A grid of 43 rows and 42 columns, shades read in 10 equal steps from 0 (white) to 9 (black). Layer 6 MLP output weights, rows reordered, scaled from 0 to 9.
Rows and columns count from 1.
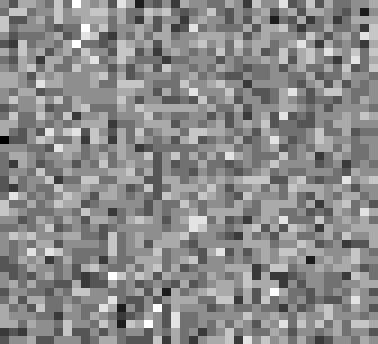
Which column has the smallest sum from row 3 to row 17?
14
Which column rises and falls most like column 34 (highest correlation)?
20
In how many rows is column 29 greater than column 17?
22
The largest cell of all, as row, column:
18, 1
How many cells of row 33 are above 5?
5
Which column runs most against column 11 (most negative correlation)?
13
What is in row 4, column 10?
0
